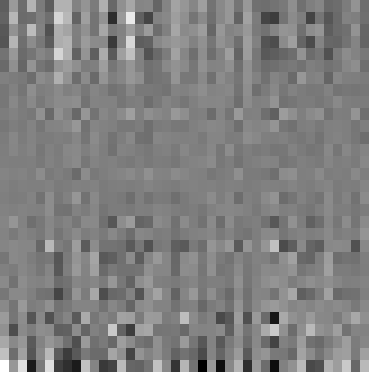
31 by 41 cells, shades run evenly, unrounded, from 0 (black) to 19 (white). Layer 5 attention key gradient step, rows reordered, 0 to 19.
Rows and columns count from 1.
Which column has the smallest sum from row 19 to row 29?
7
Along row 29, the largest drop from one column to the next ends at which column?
4
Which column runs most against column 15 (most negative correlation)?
30
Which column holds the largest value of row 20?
41
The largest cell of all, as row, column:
31, 1
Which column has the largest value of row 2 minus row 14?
15
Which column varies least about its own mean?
19
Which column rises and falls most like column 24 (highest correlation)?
37
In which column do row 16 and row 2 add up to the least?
13
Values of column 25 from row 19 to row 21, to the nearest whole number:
8 9 10
